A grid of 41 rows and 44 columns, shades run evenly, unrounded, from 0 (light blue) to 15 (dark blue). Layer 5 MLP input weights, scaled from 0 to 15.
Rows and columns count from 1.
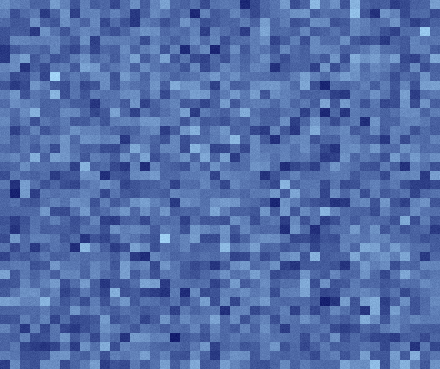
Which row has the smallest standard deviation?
37
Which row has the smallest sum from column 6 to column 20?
9
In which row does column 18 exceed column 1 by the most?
38
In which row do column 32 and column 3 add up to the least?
1
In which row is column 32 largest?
26
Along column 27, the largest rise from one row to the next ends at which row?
20
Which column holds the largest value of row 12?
10
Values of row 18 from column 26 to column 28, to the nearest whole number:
6 7 8
